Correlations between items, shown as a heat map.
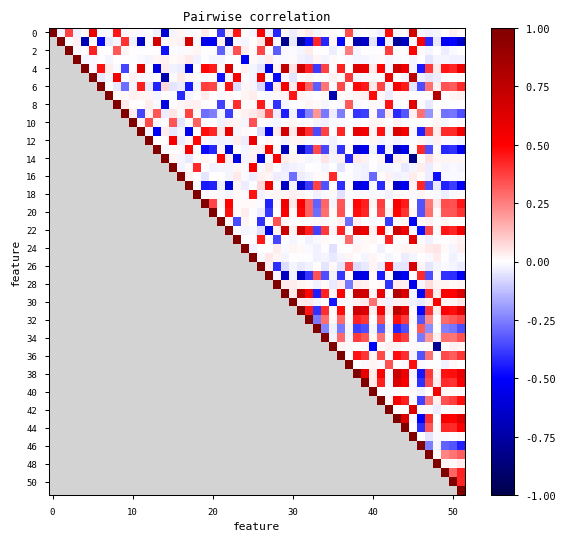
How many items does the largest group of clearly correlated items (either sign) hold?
27
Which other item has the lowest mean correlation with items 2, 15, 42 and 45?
14
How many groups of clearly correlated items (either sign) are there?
5
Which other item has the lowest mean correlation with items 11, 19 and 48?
1
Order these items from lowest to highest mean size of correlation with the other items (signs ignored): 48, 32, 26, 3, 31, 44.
3, 48, 26, 32, 44, 31
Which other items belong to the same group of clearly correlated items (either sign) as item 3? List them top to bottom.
24
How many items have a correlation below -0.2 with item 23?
3
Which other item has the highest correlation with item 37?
45
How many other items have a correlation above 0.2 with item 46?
6
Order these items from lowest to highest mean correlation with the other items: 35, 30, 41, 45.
35, 30, 45, 41
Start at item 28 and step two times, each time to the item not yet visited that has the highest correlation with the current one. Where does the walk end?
21
